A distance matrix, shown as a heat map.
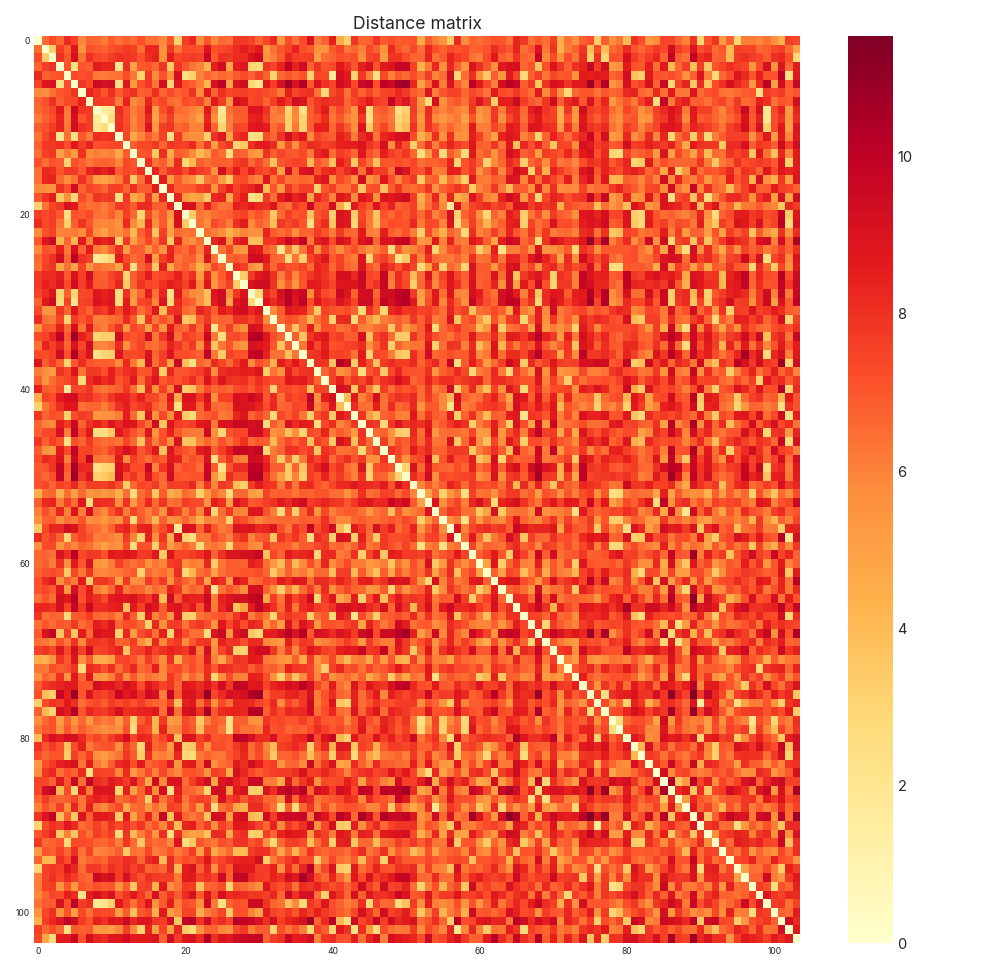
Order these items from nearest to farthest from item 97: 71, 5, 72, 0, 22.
22, 5, 0, 71, 72
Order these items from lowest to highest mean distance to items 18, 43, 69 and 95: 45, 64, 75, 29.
29, 45, 64, 75
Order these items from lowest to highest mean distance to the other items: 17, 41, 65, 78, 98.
78, 17, 41, 98, 65
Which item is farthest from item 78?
85
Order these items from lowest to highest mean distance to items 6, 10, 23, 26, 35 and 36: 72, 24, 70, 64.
24, 72, 70, 64
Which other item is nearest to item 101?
42
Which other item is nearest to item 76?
90
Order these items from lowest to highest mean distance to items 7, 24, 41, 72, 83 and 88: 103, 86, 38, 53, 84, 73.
73, 38, 84, 53, 103, 86
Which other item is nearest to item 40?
4
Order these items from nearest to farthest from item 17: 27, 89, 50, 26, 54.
54, 50, 27, 26, 89
